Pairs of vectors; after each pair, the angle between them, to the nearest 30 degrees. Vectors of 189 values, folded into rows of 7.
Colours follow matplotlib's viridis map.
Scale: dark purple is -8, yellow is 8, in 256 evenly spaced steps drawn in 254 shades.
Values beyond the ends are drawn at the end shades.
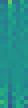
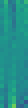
120 degrees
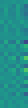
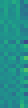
30 degrees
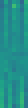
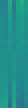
120 degrees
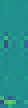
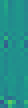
30 degrees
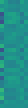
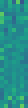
120 degrees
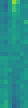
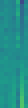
90 degrees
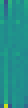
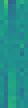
120 degrees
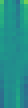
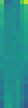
30 degrees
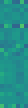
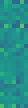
30 degrees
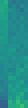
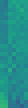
150 degrees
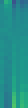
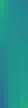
60 degrees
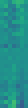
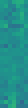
30 degrees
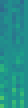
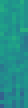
150 degrees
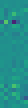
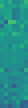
120 degrees
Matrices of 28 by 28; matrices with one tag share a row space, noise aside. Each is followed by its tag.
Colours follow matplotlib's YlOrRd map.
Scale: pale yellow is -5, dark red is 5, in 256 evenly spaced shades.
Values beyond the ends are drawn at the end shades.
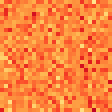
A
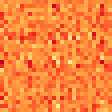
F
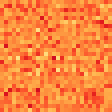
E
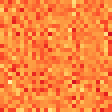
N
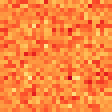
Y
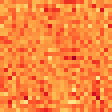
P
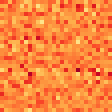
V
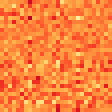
V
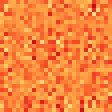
A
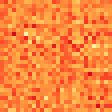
Y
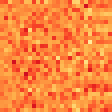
Y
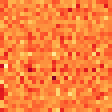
F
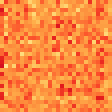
F
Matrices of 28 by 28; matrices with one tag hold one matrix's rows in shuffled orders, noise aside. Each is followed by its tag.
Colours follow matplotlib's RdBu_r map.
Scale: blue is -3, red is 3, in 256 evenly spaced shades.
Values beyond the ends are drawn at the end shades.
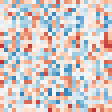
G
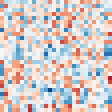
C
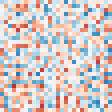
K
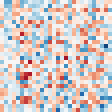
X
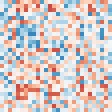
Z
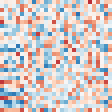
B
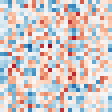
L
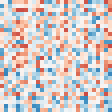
K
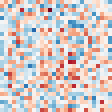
L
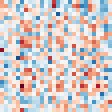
X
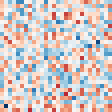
C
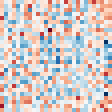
G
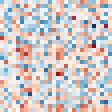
X
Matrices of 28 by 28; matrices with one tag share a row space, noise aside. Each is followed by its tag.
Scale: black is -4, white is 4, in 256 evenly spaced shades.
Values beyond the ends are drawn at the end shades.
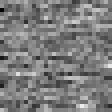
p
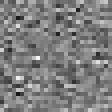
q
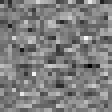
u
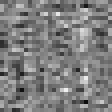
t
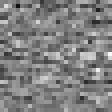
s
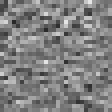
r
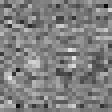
q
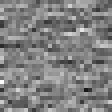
p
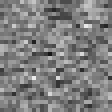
u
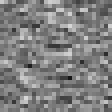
u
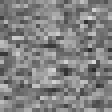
s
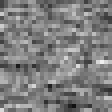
p
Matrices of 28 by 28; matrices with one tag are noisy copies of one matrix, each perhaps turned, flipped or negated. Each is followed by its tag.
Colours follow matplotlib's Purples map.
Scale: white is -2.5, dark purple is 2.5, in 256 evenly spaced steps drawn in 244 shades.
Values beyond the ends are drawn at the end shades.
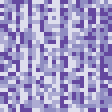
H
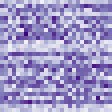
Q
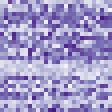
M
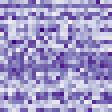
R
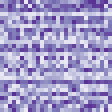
H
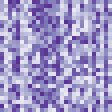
R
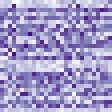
Q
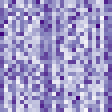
Q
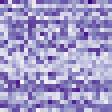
R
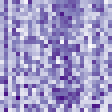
R
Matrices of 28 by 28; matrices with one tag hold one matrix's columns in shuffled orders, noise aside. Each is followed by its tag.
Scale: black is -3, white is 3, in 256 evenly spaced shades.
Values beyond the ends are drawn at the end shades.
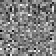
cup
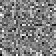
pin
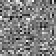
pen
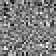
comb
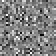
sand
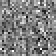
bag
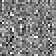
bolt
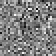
pen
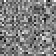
sand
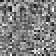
cup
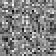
bag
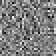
pen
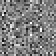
bolt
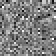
pen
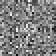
bolt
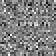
comb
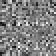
comb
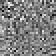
pen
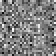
bolt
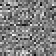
pin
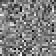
cup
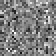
bag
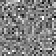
pen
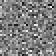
pin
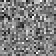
pen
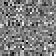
comb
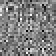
cup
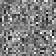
sand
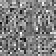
bag
